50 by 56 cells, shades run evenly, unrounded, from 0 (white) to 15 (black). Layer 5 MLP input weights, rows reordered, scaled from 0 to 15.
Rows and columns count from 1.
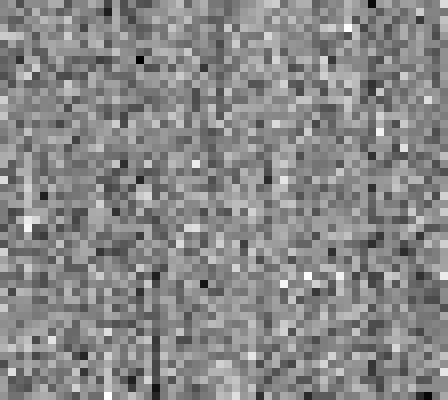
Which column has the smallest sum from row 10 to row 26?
36
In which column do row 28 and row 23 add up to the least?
4
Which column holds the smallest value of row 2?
53
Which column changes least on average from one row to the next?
21
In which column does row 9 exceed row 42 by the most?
14
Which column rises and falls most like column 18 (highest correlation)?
30
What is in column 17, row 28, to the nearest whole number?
7
